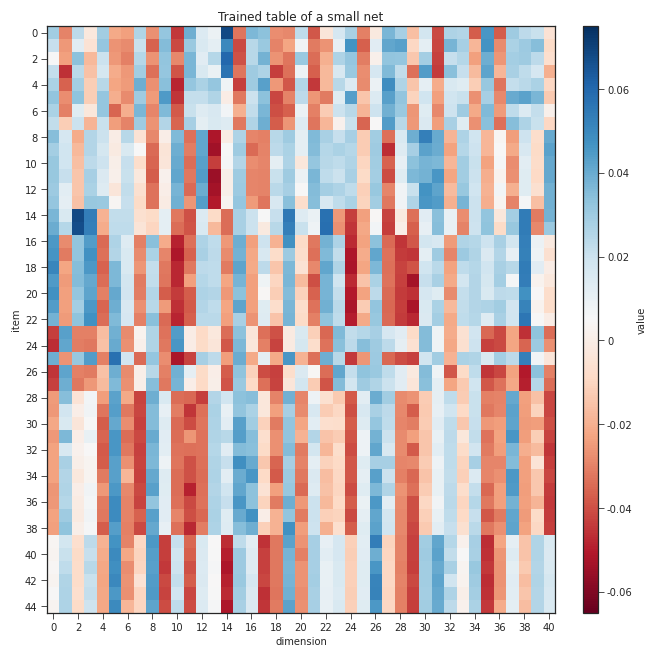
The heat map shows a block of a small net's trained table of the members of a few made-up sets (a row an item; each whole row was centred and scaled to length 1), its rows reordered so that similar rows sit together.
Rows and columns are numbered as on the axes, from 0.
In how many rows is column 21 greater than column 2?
27
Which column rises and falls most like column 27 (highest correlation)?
16
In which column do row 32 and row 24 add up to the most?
5
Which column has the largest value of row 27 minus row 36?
10
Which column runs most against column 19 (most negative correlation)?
11
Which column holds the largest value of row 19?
38
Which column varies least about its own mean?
26
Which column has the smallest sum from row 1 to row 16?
8
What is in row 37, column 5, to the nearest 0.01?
0.05
